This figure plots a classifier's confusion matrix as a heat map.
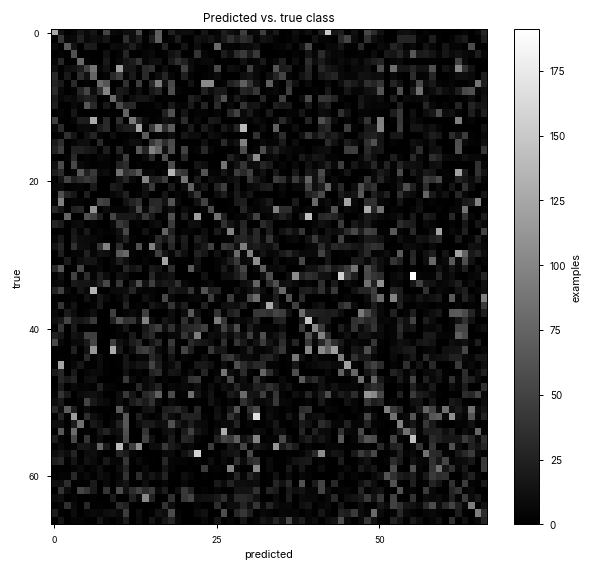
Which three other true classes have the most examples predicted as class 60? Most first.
51, 58, 64
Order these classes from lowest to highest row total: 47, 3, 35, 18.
3, 18, 47, 35
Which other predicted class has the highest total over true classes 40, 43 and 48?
41
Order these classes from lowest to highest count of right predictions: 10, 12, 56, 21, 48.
48, 56, 10, 21, 12
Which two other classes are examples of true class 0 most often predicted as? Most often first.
42, 16
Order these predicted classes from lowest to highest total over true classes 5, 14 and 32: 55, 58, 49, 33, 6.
33, 55, 49, 58, 6
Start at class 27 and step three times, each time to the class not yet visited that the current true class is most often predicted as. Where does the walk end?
17
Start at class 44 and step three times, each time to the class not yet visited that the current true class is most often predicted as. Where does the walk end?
55
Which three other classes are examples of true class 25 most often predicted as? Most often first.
39, 22, 2
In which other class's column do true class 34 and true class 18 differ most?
50
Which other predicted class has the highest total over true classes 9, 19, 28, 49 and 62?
18
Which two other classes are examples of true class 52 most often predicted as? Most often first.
31, 3
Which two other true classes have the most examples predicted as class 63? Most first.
24, 30
